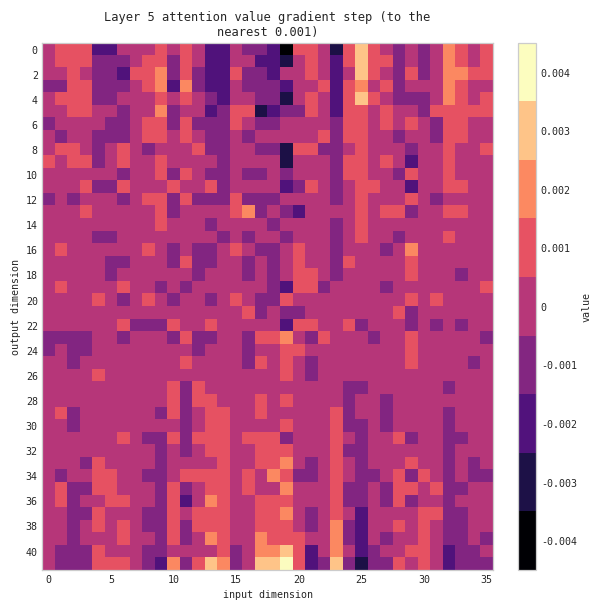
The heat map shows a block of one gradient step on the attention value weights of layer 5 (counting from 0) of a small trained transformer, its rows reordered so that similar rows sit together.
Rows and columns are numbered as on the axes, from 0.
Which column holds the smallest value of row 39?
25
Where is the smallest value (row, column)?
0, 19
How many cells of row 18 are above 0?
3
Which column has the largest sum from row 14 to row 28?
29
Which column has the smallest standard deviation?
7
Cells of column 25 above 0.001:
5
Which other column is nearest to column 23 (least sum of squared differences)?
14
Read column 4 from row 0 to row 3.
-0.002 -0.001 -0.001 -0.001
